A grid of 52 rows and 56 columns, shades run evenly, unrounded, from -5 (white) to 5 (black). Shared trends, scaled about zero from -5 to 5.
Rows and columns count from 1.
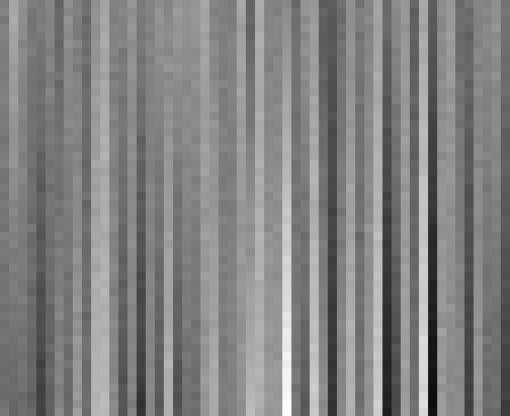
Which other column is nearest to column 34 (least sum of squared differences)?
18
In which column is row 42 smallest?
32
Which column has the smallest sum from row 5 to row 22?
47
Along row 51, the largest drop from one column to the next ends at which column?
49
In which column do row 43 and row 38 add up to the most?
48
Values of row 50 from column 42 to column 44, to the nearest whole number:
-3 4 2
